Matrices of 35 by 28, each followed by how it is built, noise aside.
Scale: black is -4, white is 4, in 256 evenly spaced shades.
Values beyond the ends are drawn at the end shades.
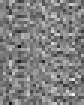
repeating rows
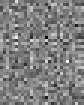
low rank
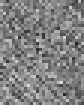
Toeplitz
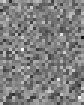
Hankel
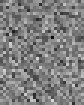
Toeplitz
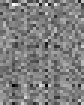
low rank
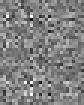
low rank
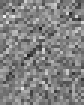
Hankel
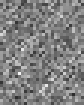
Hankel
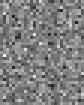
repeating rows
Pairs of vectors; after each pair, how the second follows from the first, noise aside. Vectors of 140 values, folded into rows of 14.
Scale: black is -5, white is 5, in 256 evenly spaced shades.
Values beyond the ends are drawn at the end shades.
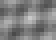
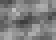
reversed, negated.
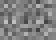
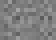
reversed, negated, shrunk.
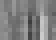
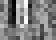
reversed, negated, scaled up.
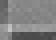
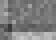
negated.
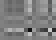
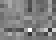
negated.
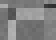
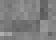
reversed, negated, shrunk.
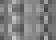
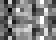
reversed, scaled up.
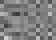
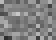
negated.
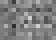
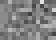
shuffled.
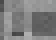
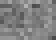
reversed, partly zeroed.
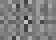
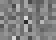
negated.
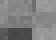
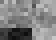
scaled up.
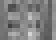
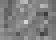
reversed, partly zeroed.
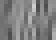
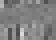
reversed, partly zeroed.
